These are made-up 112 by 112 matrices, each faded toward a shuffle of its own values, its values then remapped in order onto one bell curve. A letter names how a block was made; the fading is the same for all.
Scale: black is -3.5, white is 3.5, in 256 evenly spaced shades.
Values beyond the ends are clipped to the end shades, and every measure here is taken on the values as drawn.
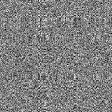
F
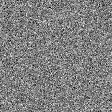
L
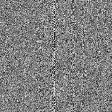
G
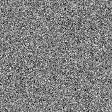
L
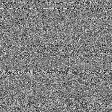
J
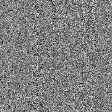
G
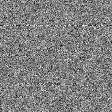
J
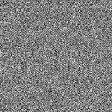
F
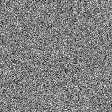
L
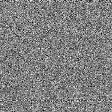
J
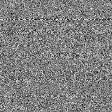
J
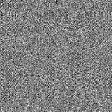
F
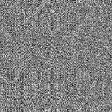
F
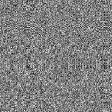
F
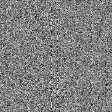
G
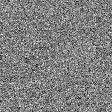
L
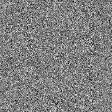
G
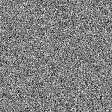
L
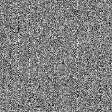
G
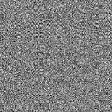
F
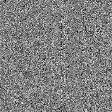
G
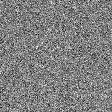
L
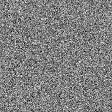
L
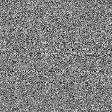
J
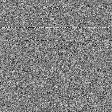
J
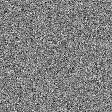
L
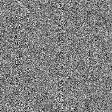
G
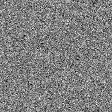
L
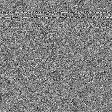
J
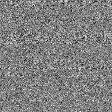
J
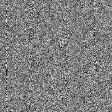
G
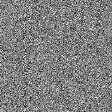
G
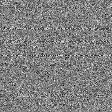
J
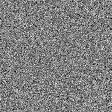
L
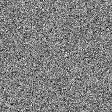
L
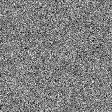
L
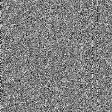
G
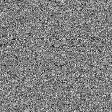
J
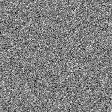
L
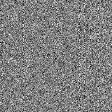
G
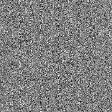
G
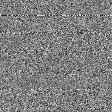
J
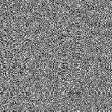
F
